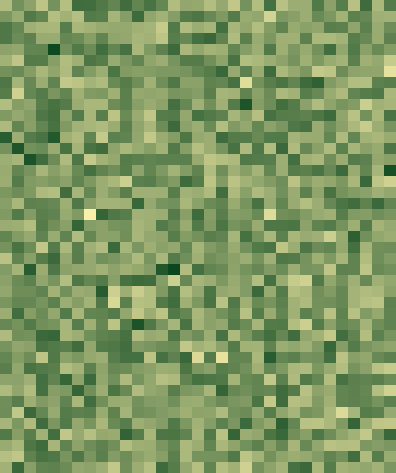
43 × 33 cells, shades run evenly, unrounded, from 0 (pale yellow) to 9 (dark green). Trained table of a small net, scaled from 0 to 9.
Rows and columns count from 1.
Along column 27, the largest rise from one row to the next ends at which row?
8
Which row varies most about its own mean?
33
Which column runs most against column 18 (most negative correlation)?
13
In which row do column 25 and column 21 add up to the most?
10
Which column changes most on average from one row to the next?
23
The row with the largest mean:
5
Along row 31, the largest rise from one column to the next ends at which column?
29
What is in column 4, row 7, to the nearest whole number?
3
